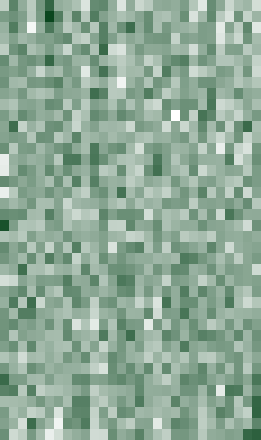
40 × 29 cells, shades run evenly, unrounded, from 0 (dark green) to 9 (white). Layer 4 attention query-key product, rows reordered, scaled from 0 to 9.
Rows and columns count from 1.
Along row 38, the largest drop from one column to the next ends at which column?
29
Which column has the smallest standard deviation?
5
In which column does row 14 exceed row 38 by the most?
25
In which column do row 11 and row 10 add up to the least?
24
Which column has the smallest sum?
21
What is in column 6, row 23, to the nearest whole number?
7
